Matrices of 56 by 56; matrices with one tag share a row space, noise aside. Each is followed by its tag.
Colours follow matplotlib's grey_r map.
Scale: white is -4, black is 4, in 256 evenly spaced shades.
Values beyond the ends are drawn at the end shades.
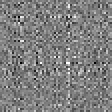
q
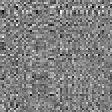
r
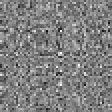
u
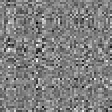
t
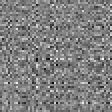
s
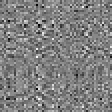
t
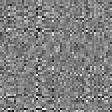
t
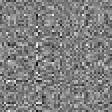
t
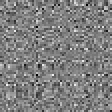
t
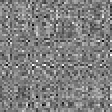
s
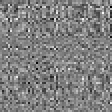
s
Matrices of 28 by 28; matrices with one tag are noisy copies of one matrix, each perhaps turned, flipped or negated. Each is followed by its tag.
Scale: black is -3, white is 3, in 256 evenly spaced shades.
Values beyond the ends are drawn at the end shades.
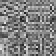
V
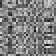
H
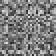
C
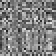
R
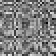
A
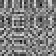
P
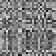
R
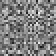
C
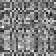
R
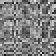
A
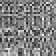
V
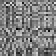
V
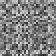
C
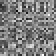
H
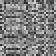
R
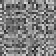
R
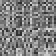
V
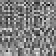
V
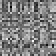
H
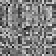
R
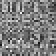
H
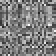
R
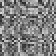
A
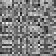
H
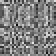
R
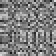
P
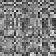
A
